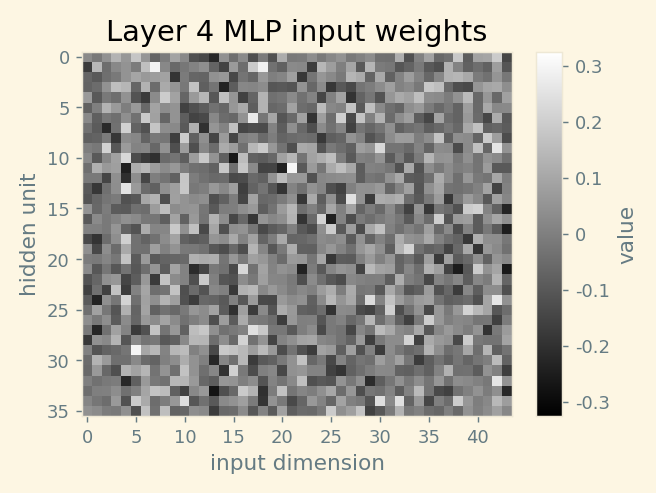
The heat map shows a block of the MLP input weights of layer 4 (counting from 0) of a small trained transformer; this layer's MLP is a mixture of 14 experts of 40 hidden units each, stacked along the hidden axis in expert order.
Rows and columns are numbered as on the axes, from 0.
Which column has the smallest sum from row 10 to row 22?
22
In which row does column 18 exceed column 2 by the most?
1
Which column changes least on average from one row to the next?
31
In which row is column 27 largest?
14
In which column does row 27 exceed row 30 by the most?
17
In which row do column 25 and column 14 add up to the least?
3
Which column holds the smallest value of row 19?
40
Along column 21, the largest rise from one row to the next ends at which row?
10
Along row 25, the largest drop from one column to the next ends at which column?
32
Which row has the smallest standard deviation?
26
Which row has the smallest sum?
7
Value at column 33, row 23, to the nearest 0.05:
-0.1
